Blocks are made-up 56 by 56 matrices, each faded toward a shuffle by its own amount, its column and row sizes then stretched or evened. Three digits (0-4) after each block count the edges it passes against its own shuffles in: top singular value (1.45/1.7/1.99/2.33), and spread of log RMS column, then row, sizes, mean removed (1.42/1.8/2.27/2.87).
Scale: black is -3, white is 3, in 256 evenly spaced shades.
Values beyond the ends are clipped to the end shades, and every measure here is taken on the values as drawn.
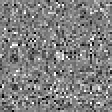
2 1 2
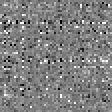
2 2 3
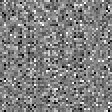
3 2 0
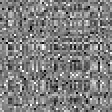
4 2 0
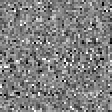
1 0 2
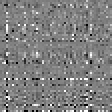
4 3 4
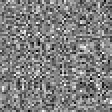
3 2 0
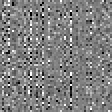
4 4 0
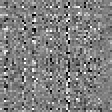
3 4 2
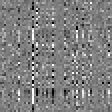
4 4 1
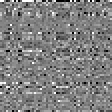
4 0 4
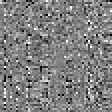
3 3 1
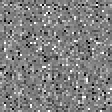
1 0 1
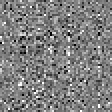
3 2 0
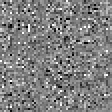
0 3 1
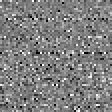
1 0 3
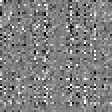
3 4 3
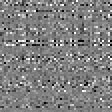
3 0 4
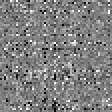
1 2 4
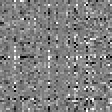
2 4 3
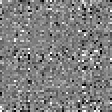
2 3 3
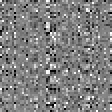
4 4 1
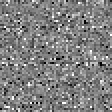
0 0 3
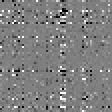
3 4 4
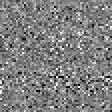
1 1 2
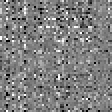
2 4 3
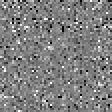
0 3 2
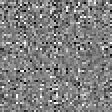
2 3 3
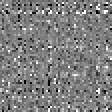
2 4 3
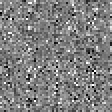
1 3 1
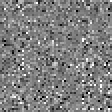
0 2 2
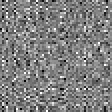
4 3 1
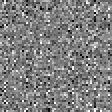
2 3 0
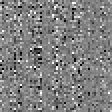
1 4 1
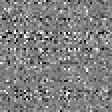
2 3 4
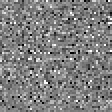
1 0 3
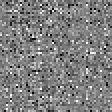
0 2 1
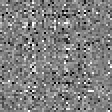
3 3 2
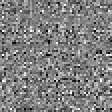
1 2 3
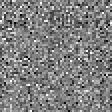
2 1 1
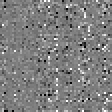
0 3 2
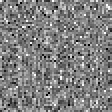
3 0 0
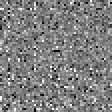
0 2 2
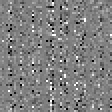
0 4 1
